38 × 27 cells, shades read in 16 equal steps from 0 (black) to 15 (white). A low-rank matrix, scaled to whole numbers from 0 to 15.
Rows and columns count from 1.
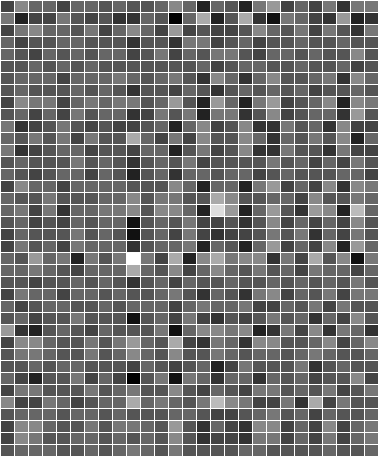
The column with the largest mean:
20
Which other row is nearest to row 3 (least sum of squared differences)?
33
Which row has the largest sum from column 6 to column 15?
22
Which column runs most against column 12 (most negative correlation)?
3
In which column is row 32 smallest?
10
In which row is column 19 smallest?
28
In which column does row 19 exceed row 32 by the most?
13
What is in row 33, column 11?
5
